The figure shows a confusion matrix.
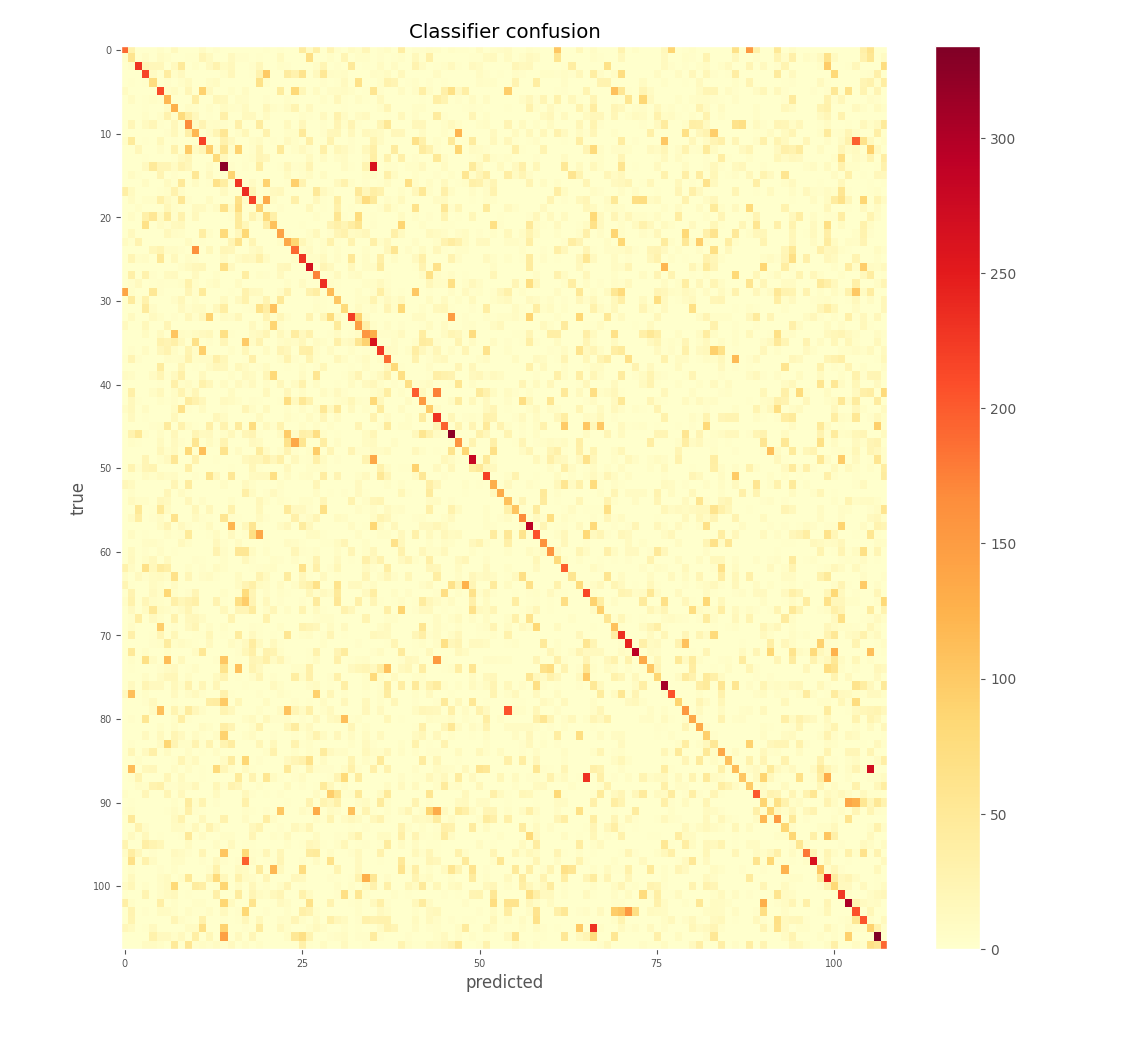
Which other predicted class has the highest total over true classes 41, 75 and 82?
44
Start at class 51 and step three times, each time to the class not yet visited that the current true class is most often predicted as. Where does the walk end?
66
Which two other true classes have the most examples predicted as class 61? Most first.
0, 89
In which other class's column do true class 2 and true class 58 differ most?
19
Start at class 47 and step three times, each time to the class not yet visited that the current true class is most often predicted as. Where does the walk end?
83
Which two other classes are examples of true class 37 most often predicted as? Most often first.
86, 71
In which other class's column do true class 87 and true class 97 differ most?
65
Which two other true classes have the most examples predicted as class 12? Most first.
32, 51
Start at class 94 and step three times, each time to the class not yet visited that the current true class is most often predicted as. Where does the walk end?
35
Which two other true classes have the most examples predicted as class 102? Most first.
90, 106
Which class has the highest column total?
14
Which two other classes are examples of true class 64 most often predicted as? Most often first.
48, 104
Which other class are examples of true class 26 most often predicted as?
76
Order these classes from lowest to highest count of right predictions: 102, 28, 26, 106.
28, 26, 102, 106
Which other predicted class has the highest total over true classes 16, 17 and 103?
71
